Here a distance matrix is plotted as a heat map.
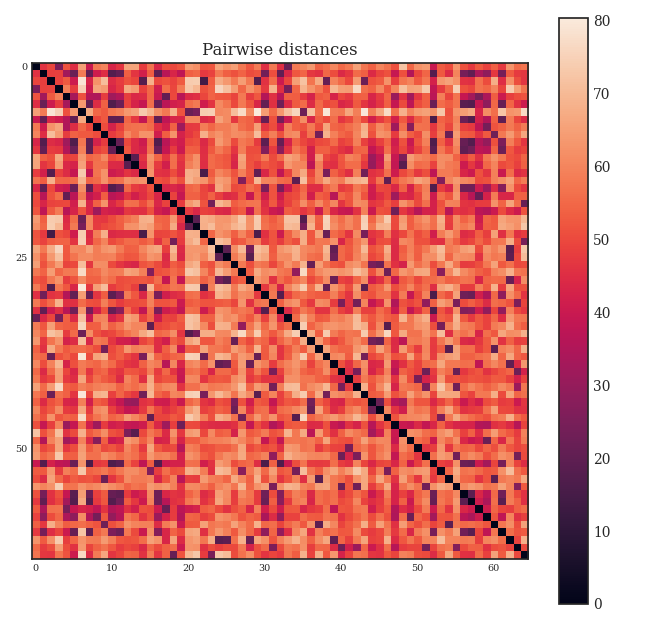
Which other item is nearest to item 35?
20
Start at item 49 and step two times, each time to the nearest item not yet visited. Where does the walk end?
8
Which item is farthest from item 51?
3
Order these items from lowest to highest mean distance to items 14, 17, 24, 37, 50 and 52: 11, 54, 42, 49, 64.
11, 54, 49, 64, 42
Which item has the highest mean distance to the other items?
6
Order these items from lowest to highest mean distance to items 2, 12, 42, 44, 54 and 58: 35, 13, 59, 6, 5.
13, 5, 59, 35, 6
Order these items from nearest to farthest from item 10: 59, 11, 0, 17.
11, 59, 17, 0
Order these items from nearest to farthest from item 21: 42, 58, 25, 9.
58, 9, 42, 25
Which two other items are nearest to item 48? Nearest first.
13, 12
